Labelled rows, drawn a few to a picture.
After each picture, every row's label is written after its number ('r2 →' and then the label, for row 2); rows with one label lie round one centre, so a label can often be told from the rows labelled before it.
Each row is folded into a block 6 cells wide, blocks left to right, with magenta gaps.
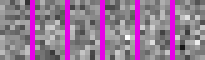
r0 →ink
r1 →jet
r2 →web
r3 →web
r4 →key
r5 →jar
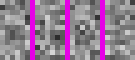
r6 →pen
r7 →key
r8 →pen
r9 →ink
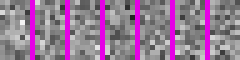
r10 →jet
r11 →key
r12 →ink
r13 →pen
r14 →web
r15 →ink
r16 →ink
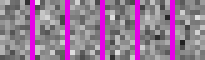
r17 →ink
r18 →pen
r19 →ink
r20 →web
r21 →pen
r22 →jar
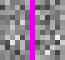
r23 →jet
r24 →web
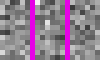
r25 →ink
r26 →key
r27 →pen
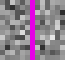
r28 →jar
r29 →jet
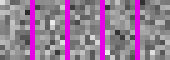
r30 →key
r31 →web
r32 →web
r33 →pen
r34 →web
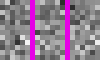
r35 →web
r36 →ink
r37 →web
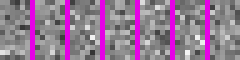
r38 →ink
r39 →key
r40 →web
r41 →jar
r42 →key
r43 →web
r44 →jet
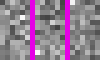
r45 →jar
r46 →ink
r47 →key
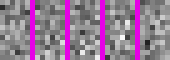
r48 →jet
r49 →web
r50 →web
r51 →jet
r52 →jar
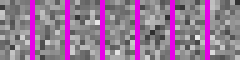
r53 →web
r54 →jar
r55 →ink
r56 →web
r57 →pen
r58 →web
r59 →ink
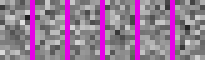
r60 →pen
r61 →jar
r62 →key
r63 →pen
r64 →ink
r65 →jar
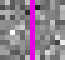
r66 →jet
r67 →web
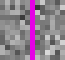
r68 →jet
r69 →web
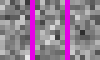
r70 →ink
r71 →jet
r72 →pen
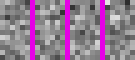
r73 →ink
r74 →jet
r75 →pen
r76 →pen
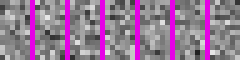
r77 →pen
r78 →pen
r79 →key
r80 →ink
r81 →jet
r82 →web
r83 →ink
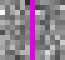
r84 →ink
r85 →web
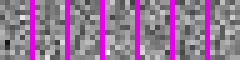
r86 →jar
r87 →web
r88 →jar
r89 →ink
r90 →pen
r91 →jar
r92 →jar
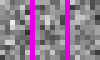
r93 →key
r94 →pen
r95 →pen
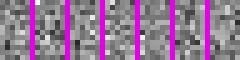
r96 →jar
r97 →key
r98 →jar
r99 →ink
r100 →ink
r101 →web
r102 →jet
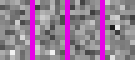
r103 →web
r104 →pen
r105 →jet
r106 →pen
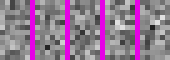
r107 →ink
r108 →web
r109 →pen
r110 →key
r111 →jar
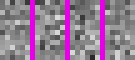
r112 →ink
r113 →jar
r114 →web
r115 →web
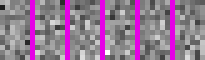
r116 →jet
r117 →ink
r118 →web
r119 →ink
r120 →jet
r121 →web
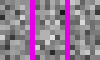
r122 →jar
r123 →jet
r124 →key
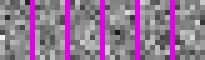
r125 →ink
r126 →pen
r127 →jet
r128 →pen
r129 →key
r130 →jet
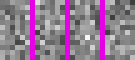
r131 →web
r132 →key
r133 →jet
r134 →ink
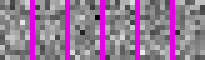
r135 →jet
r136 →jet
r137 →pen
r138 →jet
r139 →ink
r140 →key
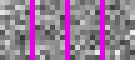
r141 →key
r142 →pen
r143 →key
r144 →web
